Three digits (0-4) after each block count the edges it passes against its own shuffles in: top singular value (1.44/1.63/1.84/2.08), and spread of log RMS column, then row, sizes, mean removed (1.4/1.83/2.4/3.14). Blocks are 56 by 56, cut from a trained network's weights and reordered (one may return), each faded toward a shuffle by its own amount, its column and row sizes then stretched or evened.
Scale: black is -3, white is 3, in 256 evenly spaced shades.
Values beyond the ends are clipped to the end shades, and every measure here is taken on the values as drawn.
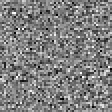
2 0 1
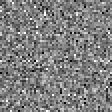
1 0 0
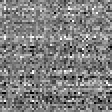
2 2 3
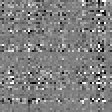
2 3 4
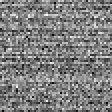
3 0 0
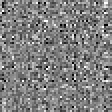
3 3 3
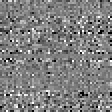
0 2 4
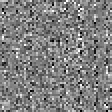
0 3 0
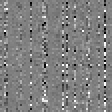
2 4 0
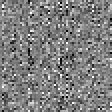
2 4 1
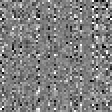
3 4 1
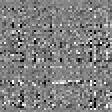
1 3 4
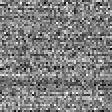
2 0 2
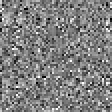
3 2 1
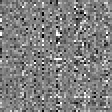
0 4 1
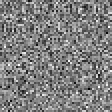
4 0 0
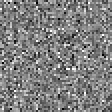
0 2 1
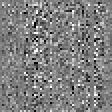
0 4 2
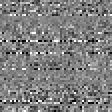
4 0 4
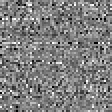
2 1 3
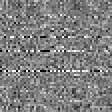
4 0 3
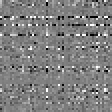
4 3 4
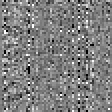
1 4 0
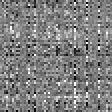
2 4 1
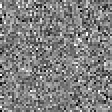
2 2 0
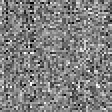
1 1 1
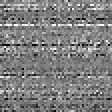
4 2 4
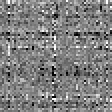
3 4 2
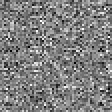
3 2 1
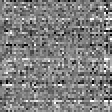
3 3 2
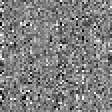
2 3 0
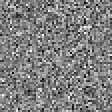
0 2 0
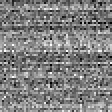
4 2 1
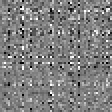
3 4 3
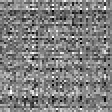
4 4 0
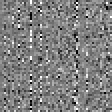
1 4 0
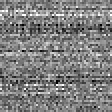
4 0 3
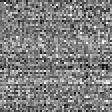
2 2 0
